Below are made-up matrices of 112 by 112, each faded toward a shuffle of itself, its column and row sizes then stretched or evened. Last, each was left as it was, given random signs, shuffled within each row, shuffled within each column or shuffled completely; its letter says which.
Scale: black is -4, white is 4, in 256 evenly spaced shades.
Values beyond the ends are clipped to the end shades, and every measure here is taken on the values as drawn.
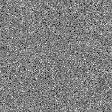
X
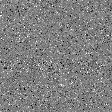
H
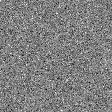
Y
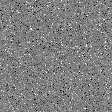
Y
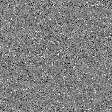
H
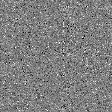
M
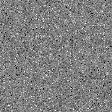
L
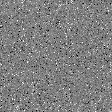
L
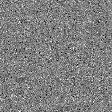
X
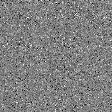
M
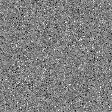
L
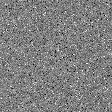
Y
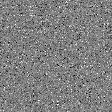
H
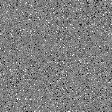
X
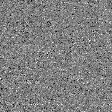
H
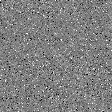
H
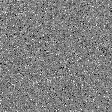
Y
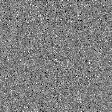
M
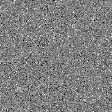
X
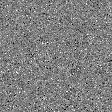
H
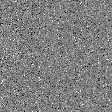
L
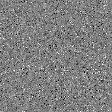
X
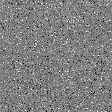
H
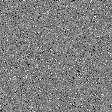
H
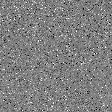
H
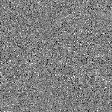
X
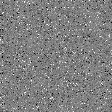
M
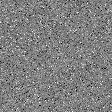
Y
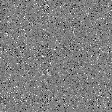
M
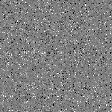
X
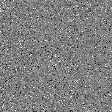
X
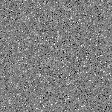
L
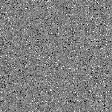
X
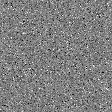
Y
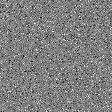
H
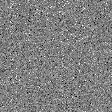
L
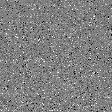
M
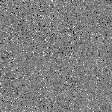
X
